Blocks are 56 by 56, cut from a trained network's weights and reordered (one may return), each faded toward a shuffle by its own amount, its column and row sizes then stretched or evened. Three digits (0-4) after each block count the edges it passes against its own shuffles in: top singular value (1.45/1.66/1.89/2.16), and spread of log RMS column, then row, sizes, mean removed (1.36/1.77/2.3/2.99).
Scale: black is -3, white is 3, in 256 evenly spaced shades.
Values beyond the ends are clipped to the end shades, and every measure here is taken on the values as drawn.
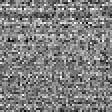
1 0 3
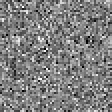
1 1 0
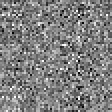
1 1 1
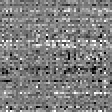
3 3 4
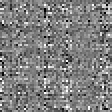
0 4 2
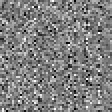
1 3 0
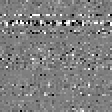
3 0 4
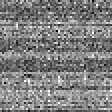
4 2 0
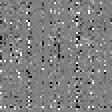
0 4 2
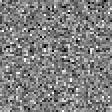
2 1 0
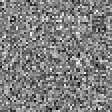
2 0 0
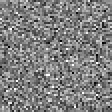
2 0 0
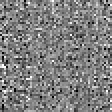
0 3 1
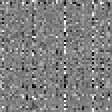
2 4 2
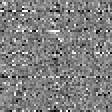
3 1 3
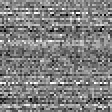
4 1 3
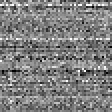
3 0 3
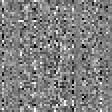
3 4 0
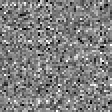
2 2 0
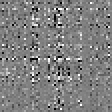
3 4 3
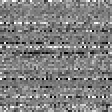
2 0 4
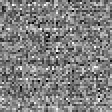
1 2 0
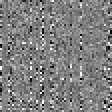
3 4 1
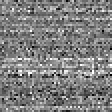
3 1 3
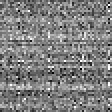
3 3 0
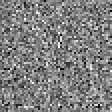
0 1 1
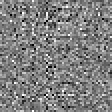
3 2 1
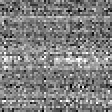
3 2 2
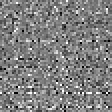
3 2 2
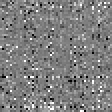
1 3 2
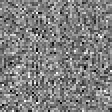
2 0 1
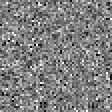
2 2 0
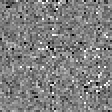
0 1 2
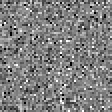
1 1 0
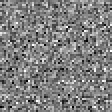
0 0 3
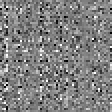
1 4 3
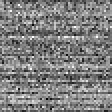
4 0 0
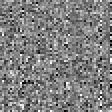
0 3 1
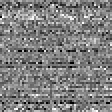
2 0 4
